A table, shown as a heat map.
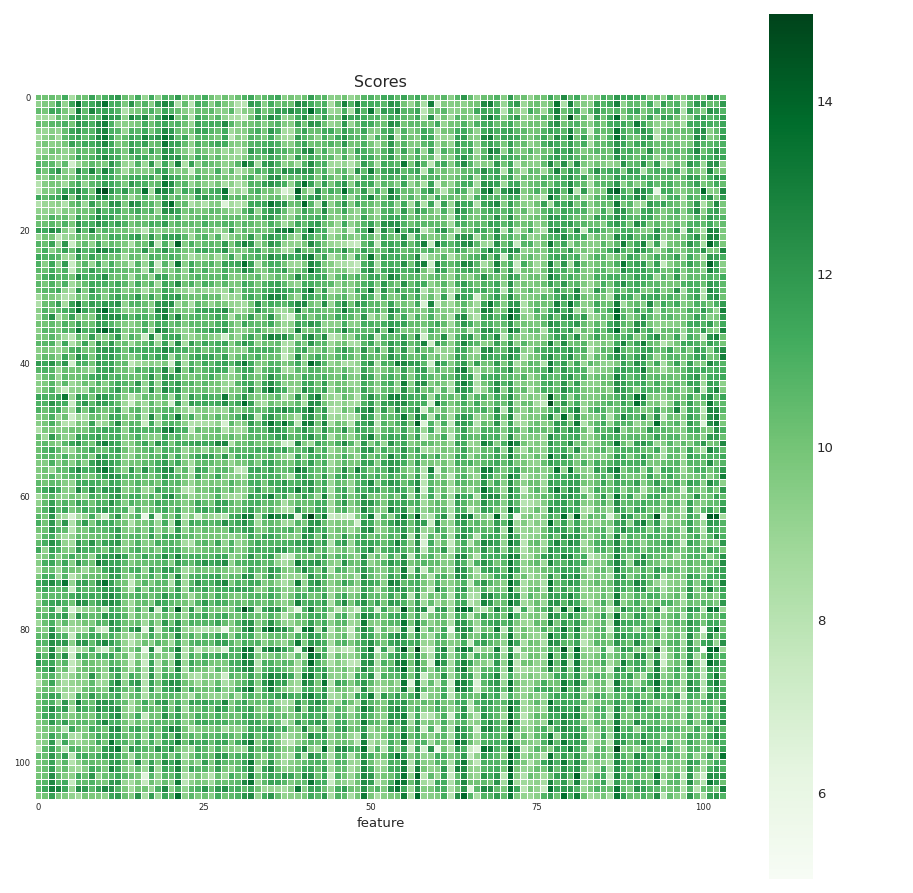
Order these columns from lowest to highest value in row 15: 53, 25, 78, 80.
80, 78, 25, 53
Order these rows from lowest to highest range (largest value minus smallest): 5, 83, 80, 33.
5, 33, 80, 83
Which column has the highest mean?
71
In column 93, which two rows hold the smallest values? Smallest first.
14, 6
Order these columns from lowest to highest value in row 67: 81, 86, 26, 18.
26, 86, 18, 81
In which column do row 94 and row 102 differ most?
37
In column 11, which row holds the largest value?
97
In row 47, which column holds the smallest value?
58
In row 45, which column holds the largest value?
77
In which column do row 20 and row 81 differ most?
38
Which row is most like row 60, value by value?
95
